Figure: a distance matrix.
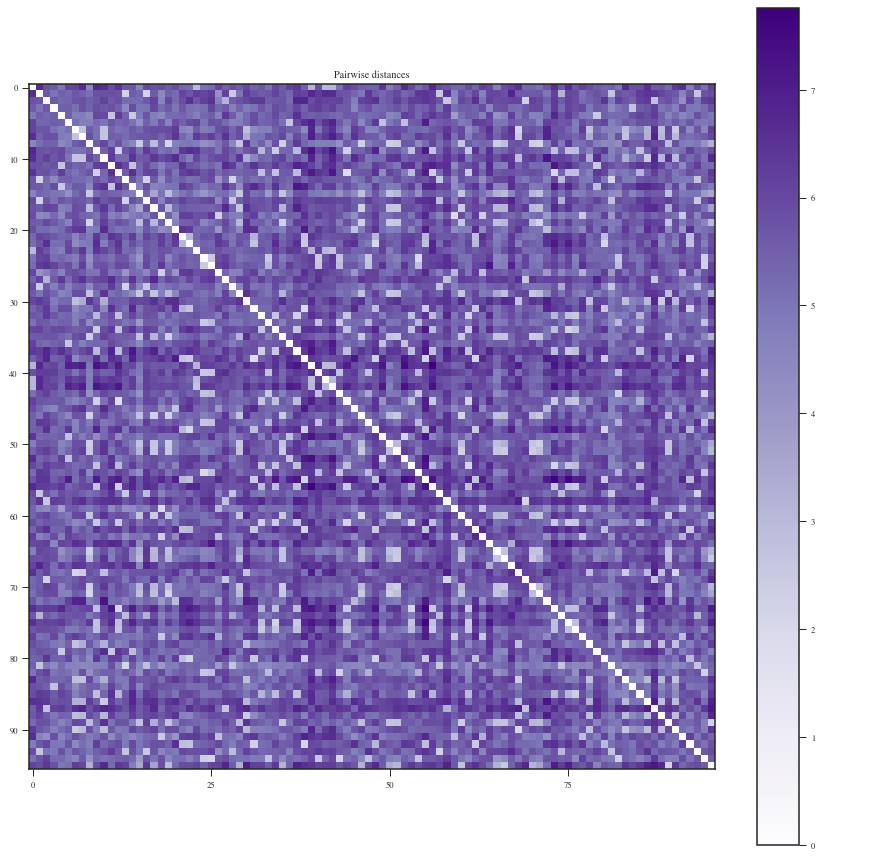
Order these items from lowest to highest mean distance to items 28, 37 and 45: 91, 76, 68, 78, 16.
76, 16, 91, 78, 68
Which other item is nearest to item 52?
49
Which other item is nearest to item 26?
18
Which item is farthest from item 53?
55
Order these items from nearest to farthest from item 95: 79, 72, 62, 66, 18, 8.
66, 8, 79, 72, 18, 62
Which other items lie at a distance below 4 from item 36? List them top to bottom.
5, 49, 52
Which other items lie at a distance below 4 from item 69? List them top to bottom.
2, 27, 58, 87
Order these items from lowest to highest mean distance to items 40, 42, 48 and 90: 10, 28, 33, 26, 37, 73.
33, 10, 28, 26, 37, 73
